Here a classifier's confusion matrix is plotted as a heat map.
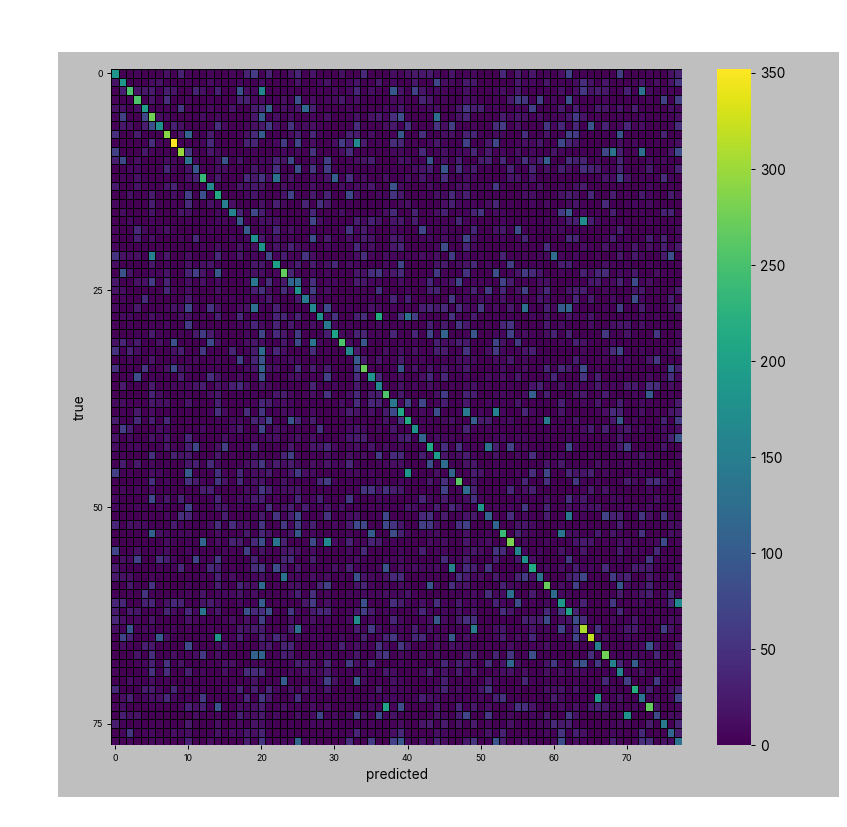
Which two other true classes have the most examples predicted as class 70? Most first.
74, 43
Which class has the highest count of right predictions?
8
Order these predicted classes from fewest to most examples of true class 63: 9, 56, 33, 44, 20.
9, 56, 20, 44, 33
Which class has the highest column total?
20
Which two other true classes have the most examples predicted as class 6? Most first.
65, 56
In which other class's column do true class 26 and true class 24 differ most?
19
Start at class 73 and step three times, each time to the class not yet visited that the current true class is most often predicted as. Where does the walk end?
46
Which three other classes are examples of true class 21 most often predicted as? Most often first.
5, 60, 76
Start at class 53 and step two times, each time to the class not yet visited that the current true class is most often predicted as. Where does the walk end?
77
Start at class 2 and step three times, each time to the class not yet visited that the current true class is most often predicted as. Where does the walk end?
43
